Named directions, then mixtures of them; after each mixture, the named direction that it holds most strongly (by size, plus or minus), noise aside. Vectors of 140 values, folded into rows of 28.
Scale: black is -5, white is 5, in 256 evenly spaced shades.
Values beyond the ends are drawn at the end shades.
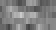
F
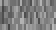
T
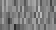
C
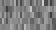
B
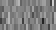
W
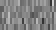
W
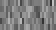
W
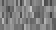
B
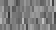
W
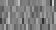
W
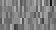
C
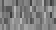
B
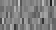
W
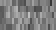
F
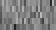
C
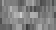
F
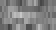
F
